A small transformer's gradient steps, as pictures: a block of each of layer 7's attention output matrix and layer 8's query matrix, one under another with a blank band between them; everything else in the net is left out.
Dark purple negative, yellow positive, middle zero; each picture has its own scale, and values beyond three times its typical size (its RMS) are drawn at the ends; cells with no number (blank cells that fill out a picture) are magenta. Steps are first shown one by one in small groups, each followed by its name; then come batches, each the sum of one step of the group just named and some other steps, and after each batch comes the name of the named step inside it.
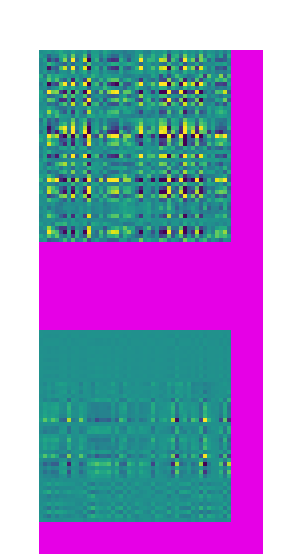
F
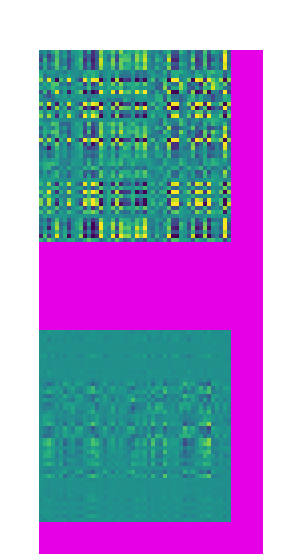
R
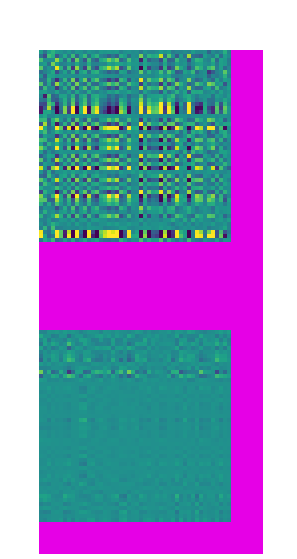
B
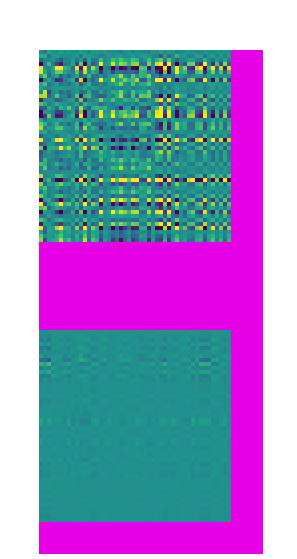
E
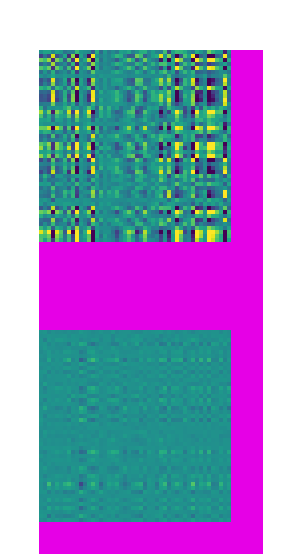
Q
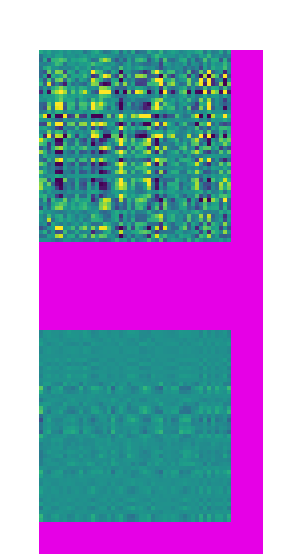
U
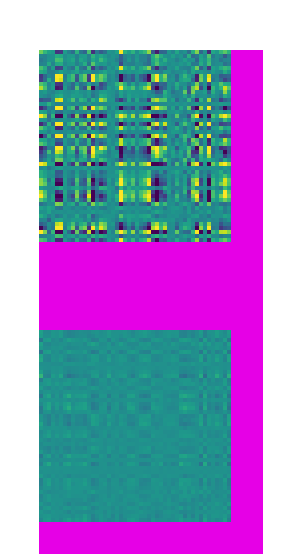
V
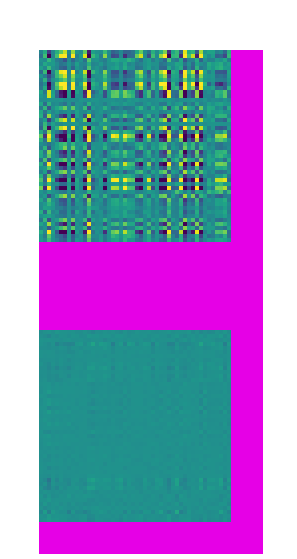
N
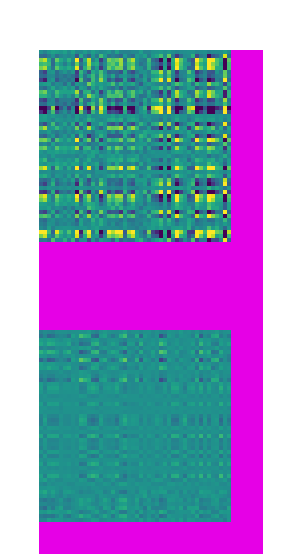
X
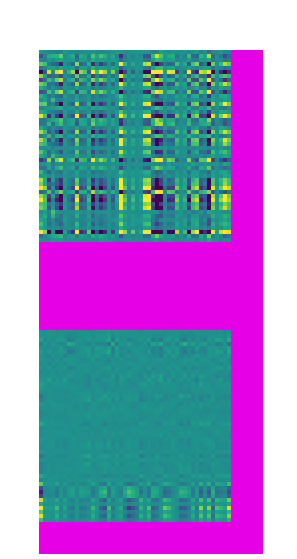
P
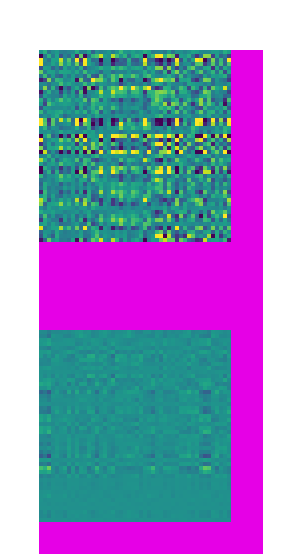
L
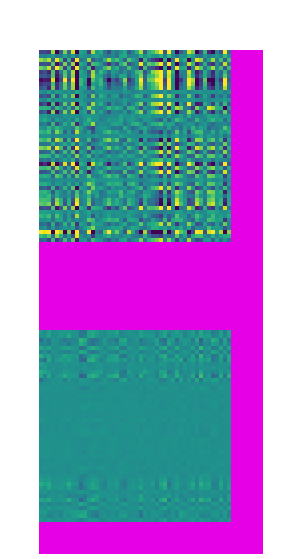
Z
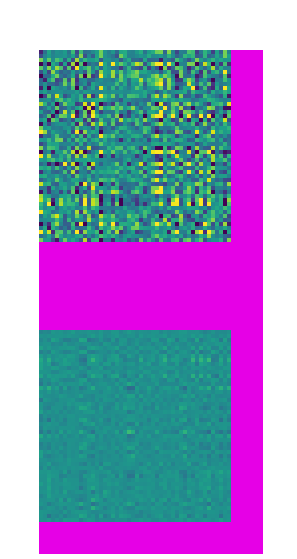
Z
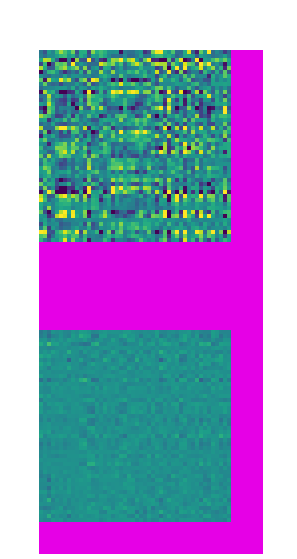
X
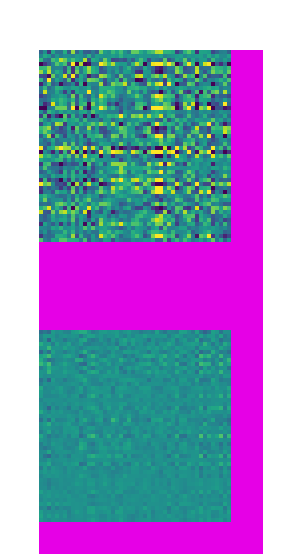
U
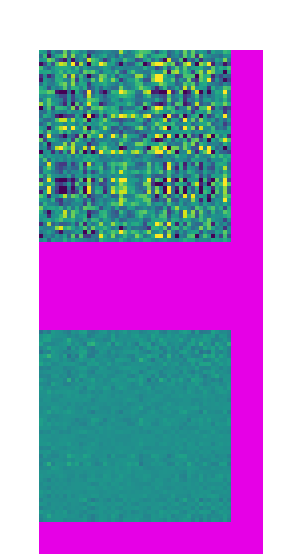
N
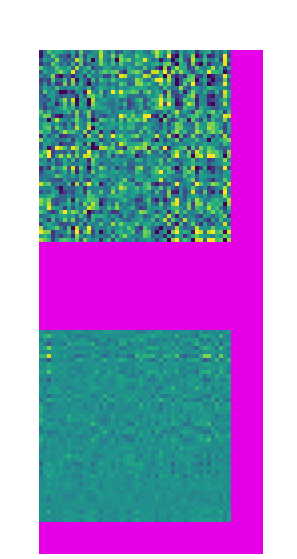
Q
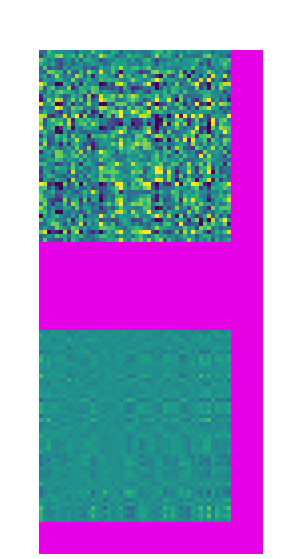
P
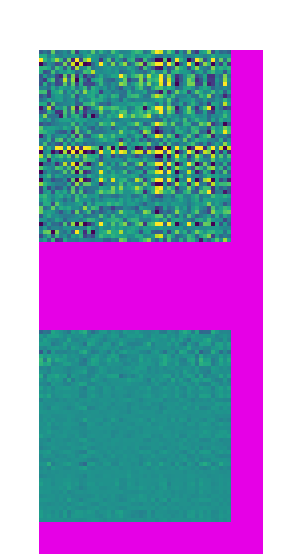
Z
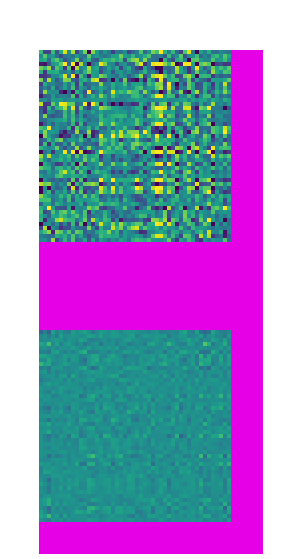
Z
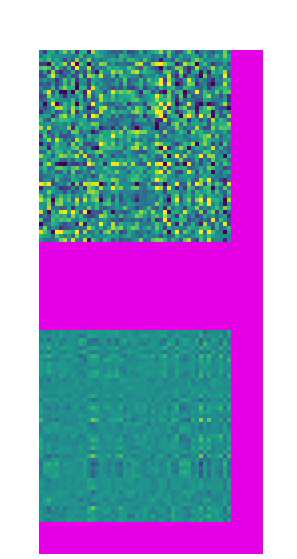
Z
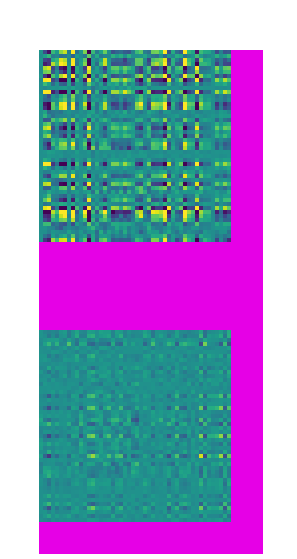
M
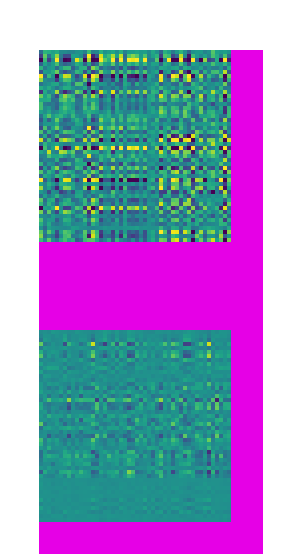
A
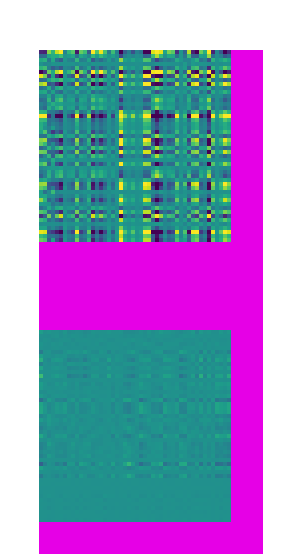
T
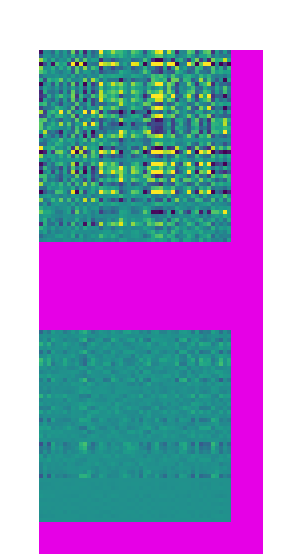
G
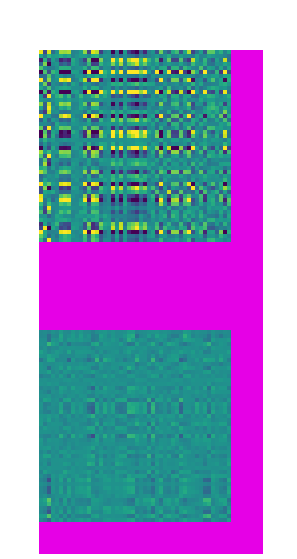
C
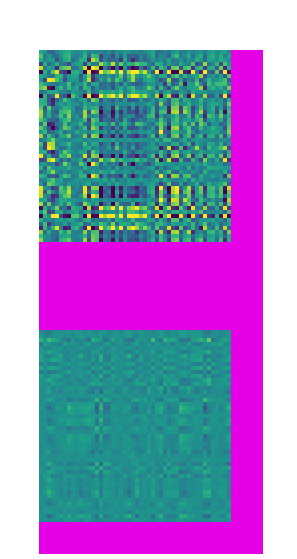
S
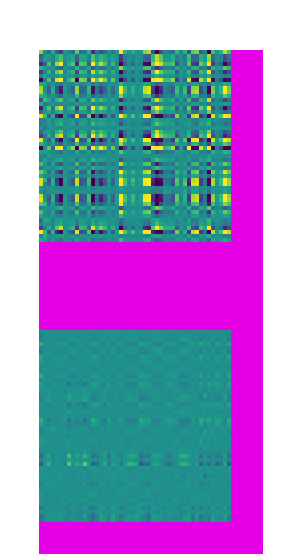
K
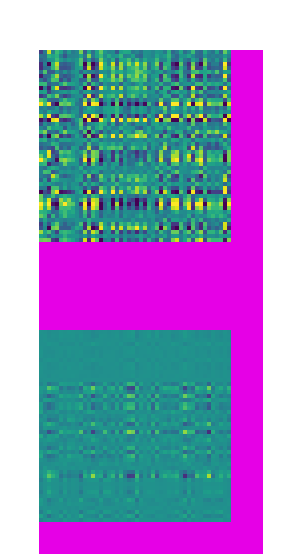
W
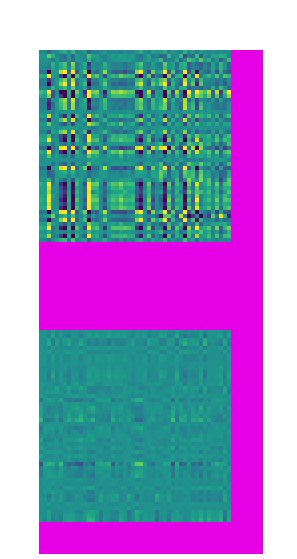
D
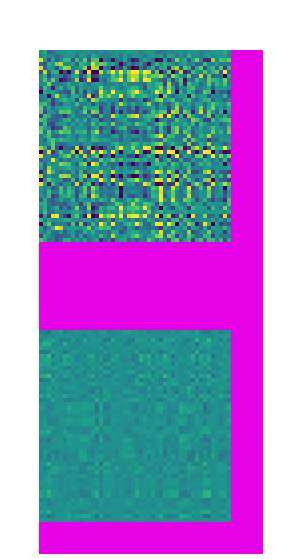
S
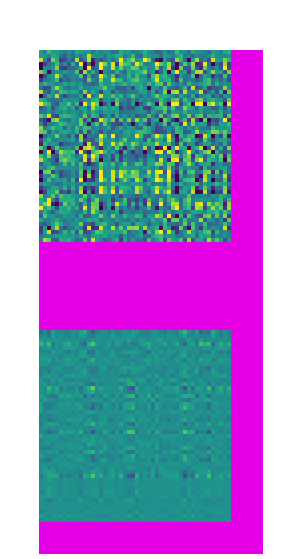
W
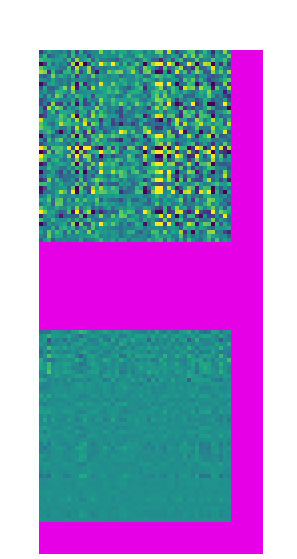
G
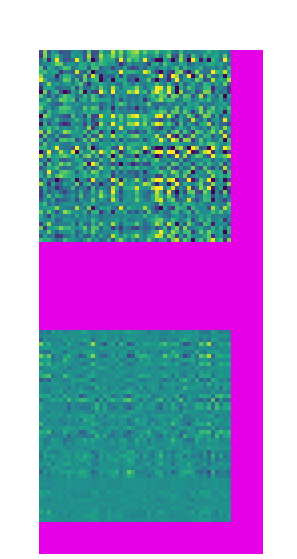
A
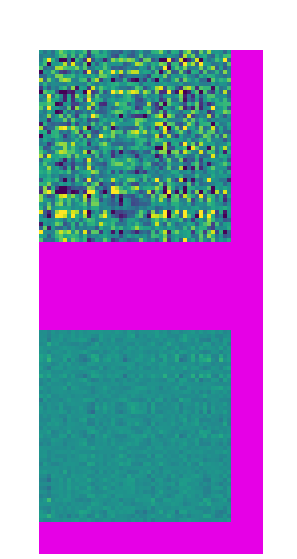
C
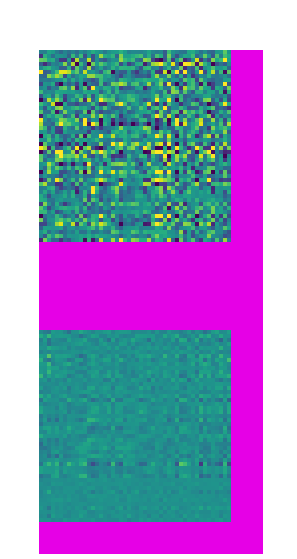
G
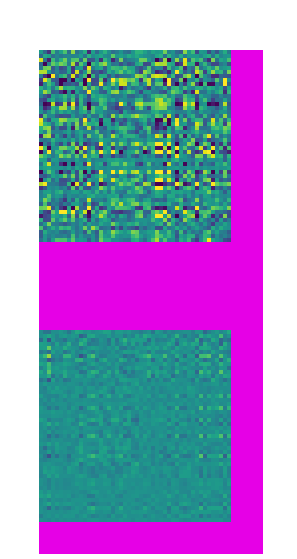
M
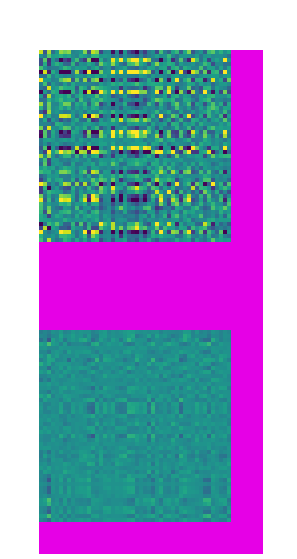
C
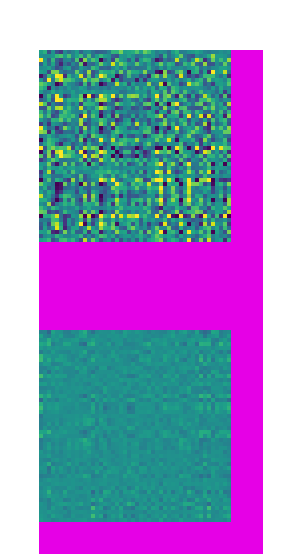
S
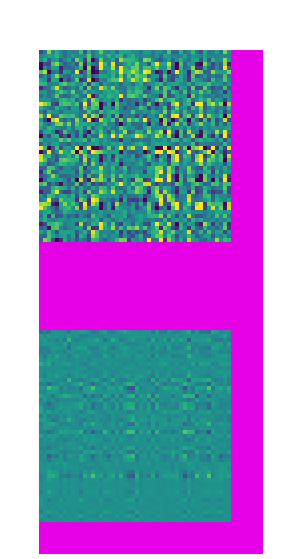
W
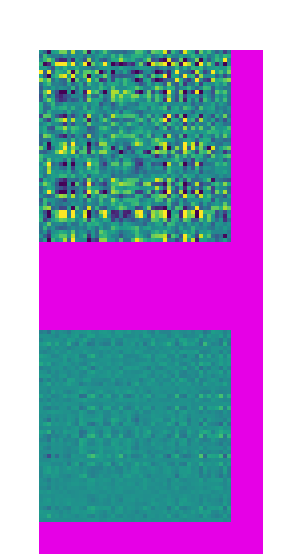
M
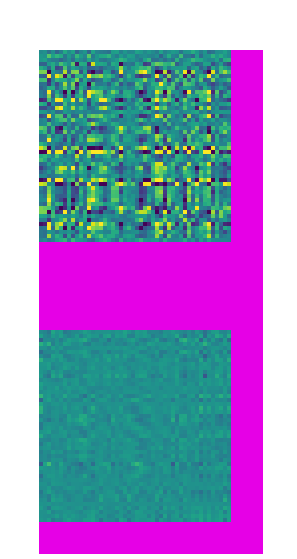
D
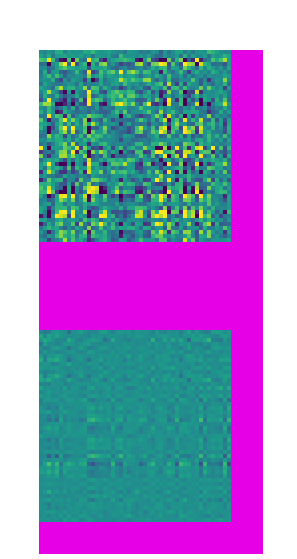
S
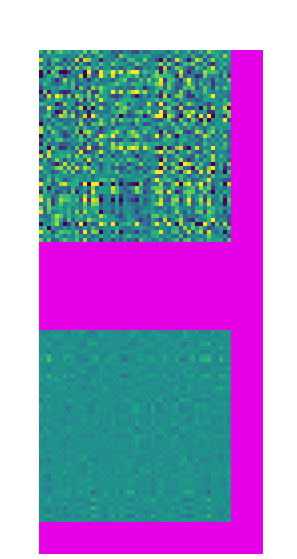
C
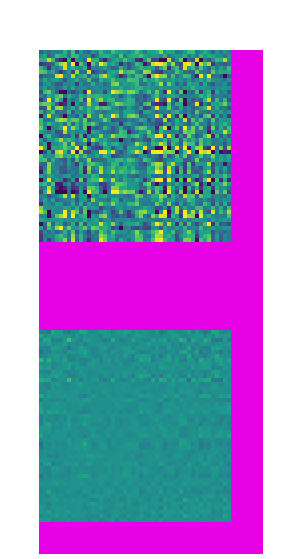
G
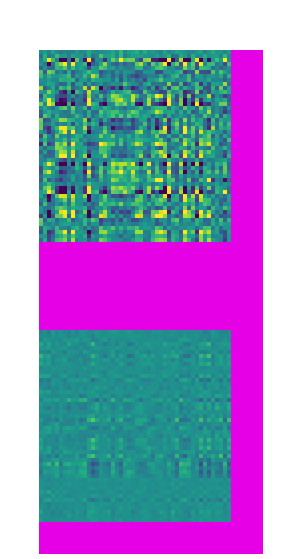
A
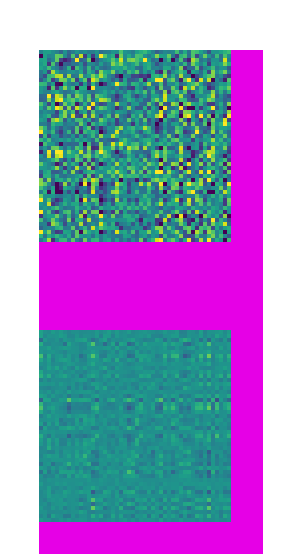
A
